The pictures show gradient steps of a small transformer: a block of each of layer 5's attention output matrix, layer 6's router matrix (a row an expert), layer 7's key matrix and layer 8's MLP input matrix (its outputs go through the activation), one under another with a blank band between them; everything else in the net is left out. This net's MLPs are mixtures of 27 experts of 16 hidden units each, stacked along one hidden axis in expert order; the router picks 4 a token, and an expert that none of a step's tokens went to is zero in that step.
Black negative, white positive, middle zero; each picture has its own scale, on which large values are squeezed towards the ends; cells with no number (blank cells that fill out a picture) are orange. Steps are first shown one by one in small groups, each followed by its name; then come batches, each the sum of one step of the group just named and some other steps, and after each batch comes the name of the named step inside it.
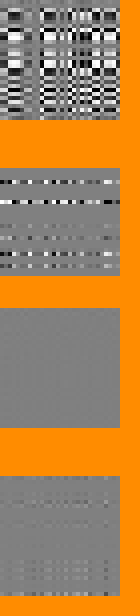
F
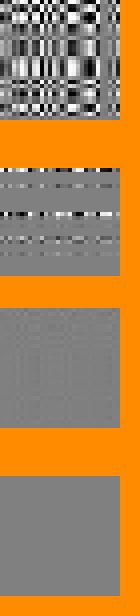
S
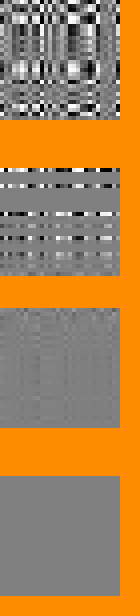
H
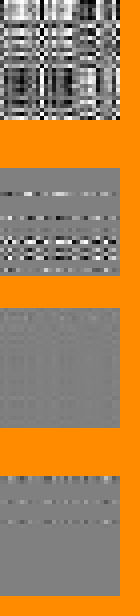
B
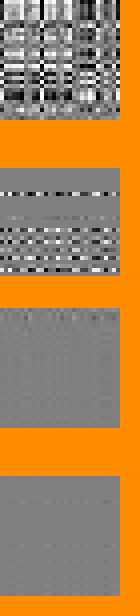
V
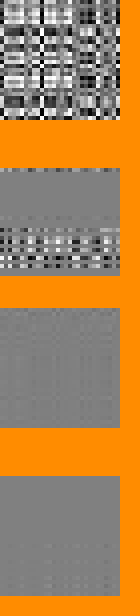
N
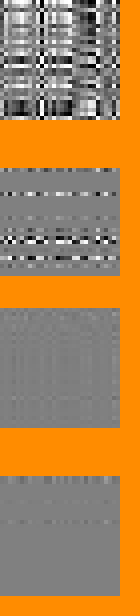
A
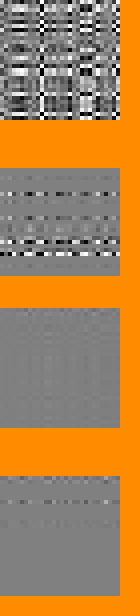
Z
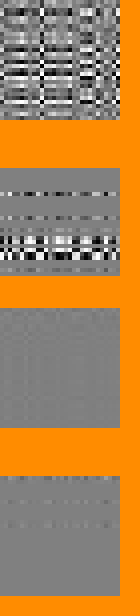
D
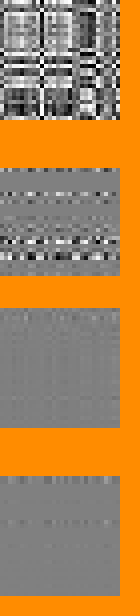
A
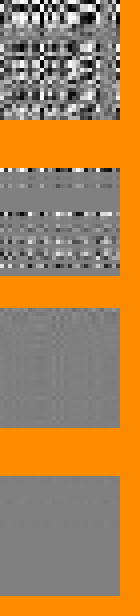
S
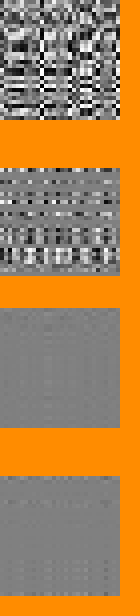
F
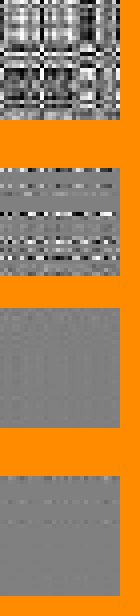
B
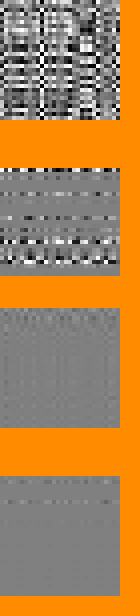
A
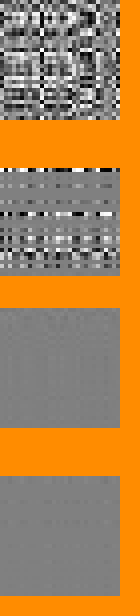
N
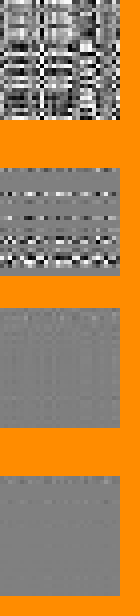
A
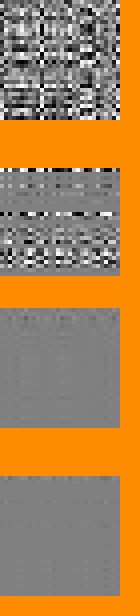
Z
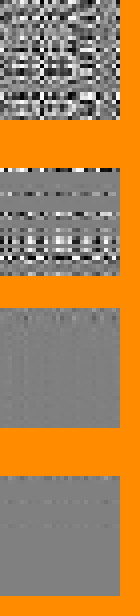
D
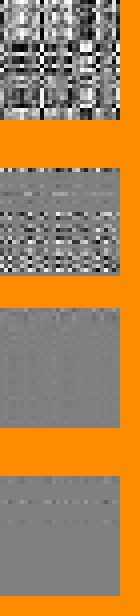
B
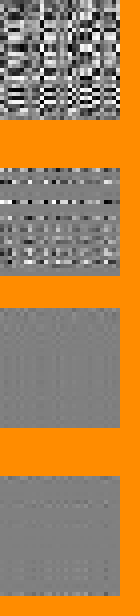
F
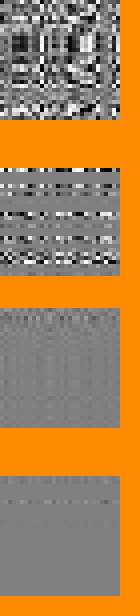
H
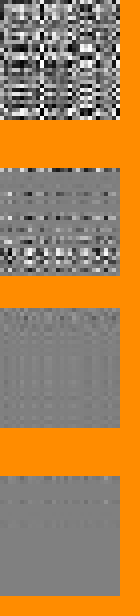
Z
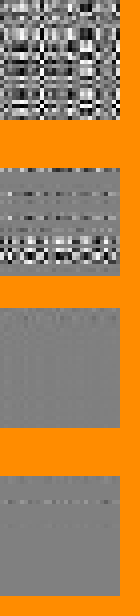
D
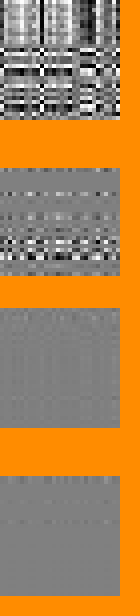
A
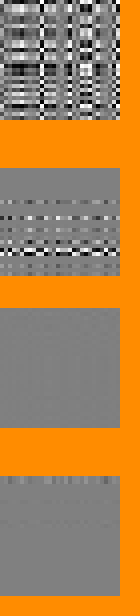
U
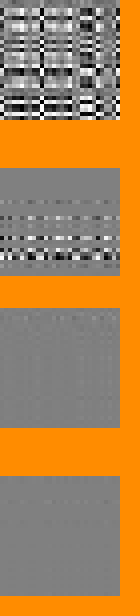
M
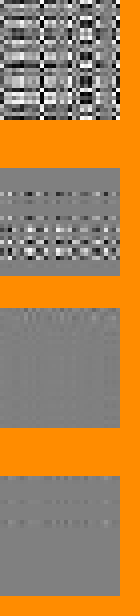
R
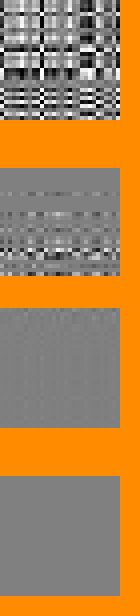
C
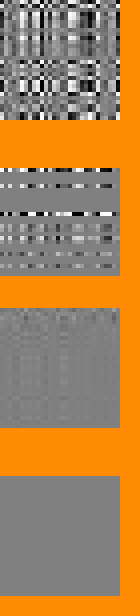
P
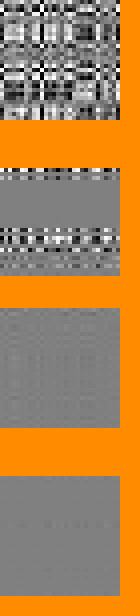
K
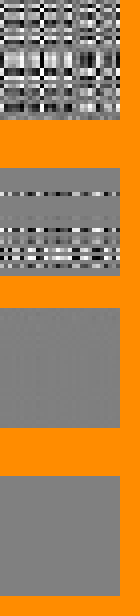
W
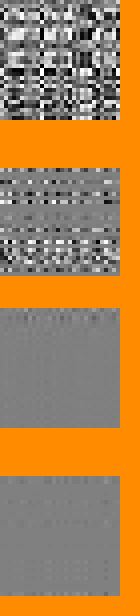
W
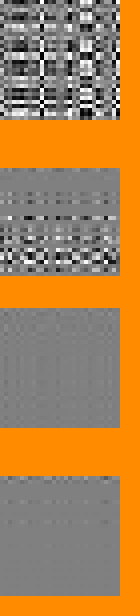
M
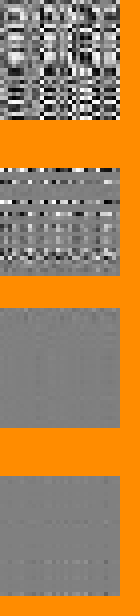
U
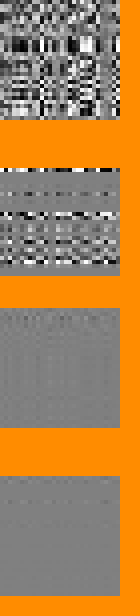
R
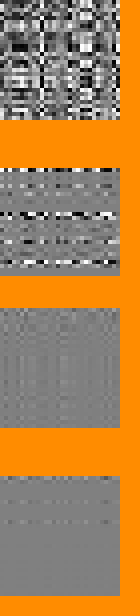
P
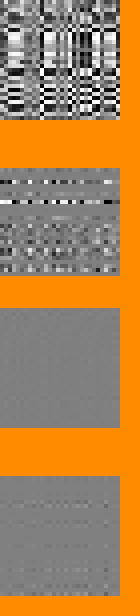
M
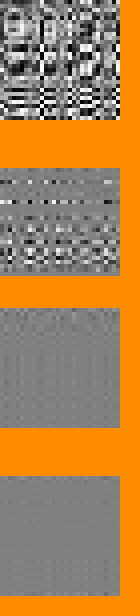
R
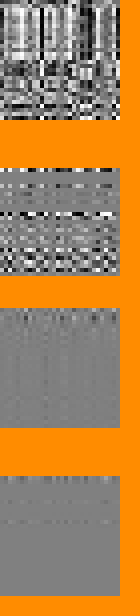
P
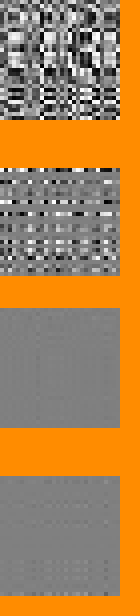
C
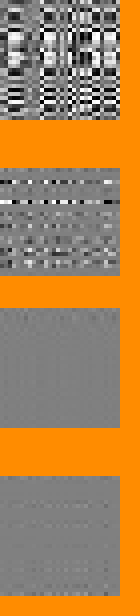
U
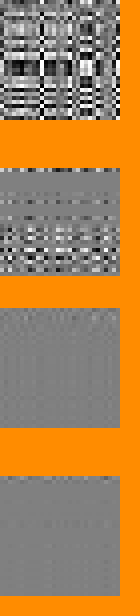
R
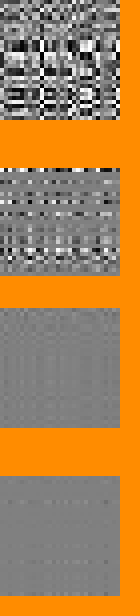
W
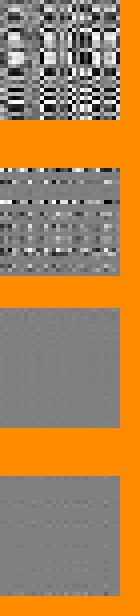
U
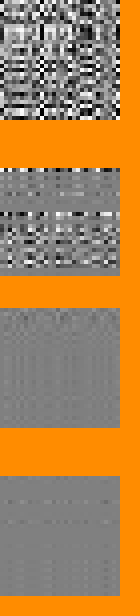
K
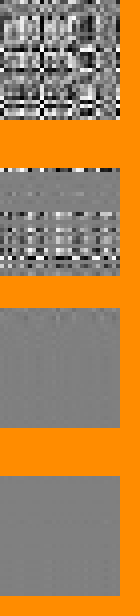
C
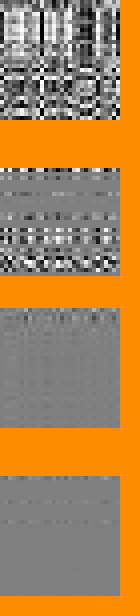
K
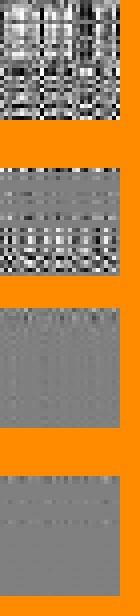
K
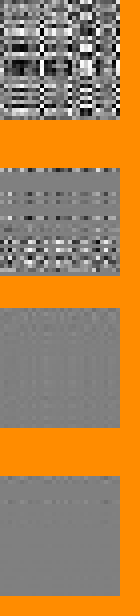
R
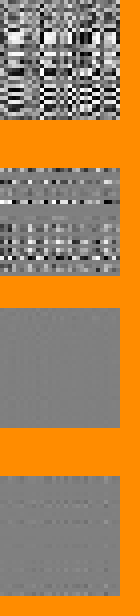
R
